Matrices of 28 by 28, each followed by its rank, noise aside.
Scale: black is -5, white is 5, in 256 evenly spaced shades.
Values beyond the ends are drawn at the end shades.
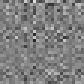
four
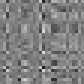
two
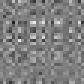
two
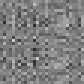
four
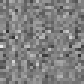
six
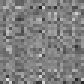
four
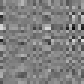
two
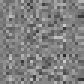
four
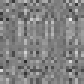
three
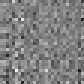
four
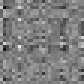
three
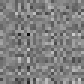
three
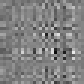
two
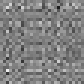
three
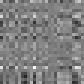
two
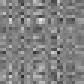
two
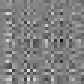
two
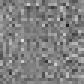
six
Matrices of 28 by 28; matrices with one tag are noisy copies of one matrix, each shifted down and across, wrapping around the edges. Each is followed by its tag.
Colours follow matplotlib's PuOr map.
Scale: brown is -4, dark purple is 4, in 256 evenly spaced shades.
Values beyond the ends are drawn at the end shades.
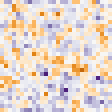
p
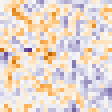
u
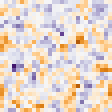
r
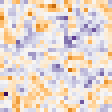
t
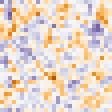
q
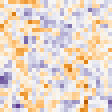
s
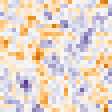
s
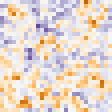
t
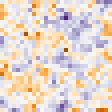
u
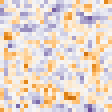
p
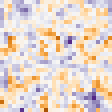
q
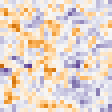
u
